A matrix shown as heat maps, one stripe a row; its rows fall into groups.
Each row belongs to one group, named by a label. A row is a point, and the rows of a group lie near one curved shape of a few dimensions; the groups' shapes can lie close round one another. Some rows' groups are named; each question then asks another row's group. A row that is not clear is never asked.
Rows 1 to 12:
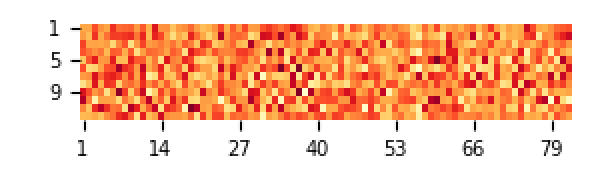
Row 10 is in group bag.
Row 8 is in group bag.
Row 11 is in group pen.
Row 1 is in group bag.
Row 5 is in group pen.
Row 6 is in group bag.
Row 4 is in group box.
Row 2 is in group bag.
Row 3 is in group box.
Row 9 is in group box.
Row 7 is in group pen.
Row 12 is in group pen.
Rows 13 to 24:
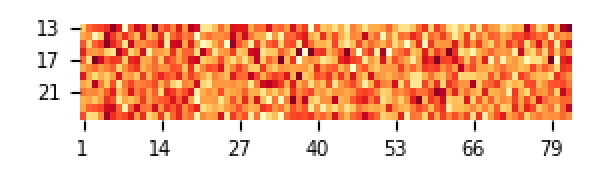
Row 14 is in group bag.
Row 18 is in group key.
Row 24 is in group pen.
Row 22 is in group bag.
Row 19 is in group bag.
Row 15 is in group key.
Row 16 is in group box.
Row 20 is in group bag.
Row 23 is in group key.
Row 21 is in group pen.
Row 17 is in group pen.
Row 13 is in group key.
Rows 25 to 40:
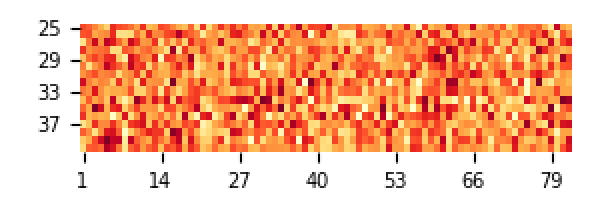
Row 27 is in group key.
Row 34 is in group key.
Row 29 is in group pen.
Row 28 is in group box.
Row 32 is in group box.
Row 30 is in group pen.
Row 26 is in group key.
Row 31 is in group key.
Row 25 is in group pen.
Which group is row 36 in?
box
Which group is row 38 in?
key
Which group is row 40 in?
key
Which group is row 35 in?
pen
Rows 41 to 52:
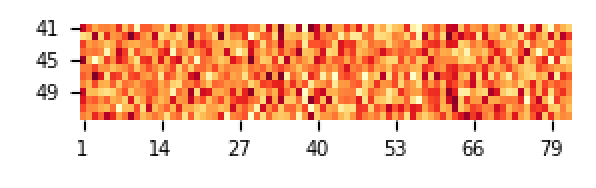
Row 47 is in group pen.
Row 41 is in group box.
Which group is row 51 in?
key
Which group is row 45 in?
bag
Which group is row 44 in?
box
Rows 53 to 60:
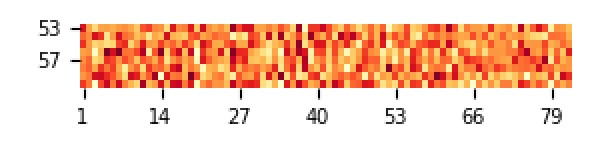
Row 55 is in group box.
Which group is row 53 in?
box
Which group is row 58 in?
key
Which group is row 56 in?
bag
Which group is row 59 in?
pen
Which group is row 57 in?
bag
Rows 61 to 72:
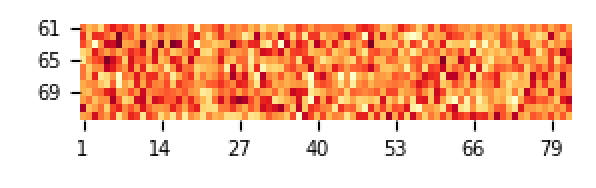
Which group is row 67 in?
key
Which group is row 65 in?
key
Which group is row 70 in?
key
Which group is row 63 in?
bag
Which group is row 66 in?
pen
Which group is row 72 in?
key
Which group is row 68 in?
key
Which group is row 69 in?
bag
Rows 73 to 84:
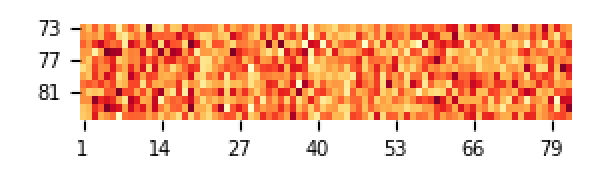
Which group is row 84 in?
bag
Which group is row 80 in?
key
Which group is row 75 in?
pen
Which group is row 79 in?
key
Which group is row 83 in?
key
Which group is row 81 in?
bag
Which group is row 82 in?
pen
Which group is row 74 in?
key
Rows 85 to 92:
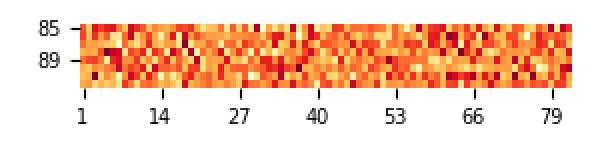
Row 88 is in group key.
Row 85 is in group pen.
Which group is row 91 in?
key
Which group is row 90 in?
bag
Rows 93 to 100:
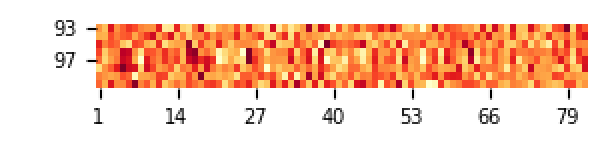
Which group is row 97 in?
key
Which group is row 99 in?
bag
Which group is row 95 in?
box
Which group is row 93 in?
pen
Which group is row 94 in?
key
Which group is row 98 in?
key
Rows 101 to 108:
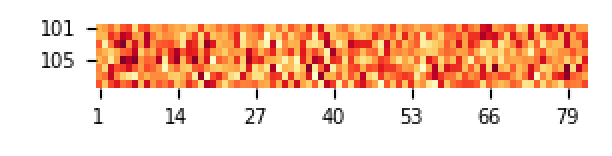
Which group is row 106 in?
pen
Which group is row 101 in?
bag
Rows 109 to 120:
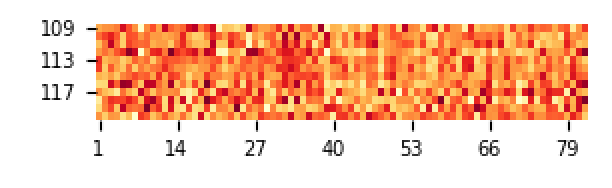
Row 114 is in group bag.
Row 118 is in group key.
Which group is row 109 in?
key
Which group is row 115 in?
bag
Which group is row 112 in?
key
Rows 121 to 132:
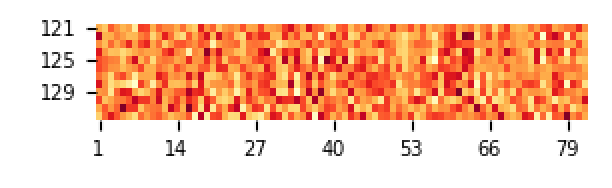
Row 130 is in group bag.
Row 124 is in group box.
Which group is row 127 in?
bag
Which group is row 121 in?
bag
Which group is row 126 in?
box
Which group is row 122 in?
box
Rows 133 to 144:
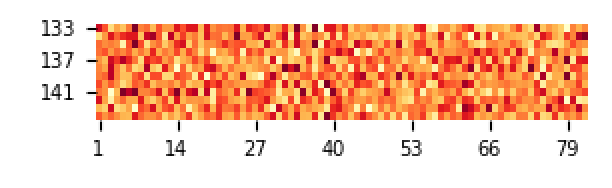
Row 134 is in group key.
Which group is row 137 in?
pen
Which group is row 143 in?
key
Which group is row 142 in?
bag
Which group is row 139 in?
box
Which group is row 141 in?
bag
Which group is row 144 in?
box
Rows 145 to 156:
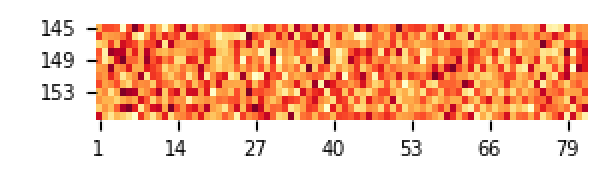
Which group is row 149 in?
pen
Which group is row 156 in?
bag
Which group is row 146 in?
key
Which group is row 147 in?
bag
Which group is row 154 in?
bag
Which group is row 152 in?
box
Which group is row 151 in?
box
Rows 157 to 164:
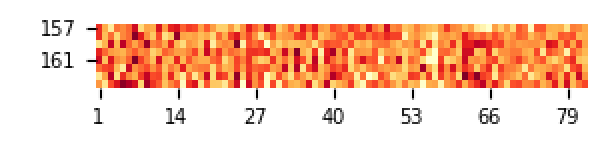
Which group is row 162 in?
pen
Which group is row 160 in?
box
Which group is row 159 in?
key
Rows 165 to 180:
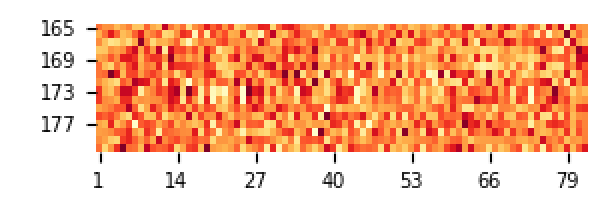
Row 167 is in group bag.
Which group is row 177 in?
key
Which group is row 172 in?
bag
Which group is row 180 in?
pen
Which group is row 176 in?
box
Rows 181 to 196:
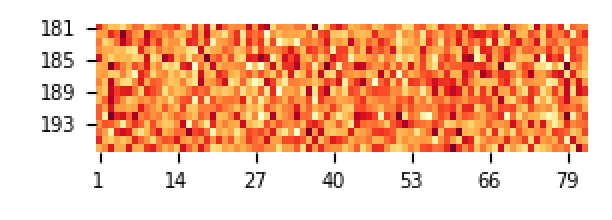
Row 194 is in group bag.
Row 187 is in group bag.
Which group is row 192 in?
pen
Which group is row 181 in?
box
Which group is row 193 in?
box
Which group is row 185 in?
box
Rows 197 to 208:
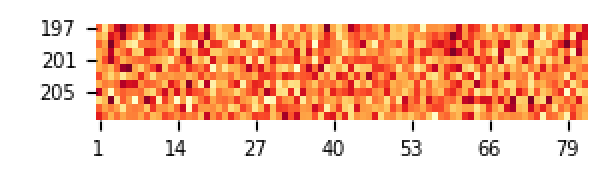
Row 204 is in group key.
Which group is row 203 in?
bag
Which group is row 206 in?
key
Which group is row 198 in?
pen
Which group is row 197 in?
pen
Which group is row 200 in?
pen
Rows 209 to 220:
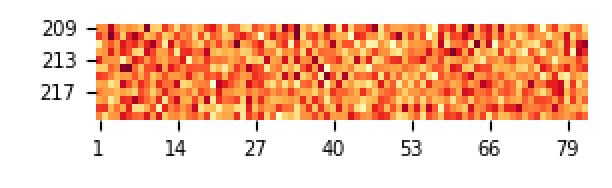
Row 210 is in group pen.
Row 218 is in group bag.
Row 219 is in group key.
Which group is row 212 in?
pen
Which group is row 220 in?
pen
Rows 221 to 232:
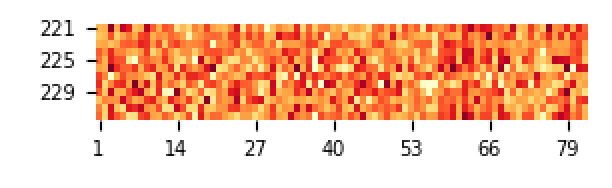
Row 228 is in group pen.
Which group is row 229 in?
pen
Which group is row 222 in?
bag
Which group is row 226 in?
pen
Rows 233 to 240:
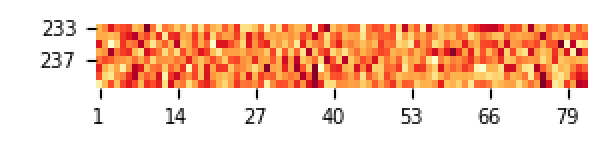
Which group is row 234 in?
bag
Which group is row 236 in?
pen
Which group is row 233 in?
key
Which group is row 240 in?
bag
